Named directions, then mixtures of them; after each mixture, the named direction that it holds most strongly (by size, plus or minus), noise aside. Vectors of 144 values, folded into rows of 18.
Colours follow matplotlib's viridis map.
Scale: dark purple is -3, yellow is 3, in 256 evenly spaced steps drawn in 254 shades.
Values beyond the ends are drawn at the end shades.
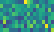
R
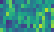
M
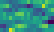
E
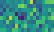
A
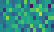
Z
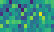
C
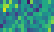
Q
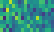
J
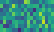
R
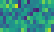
Q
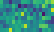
E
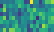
J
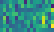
M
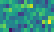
E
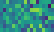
Z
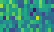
J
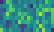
M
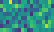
Q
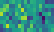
C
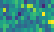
E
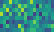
C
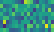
R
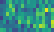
M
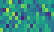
J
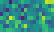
C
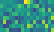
R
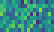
A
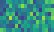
A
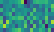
R
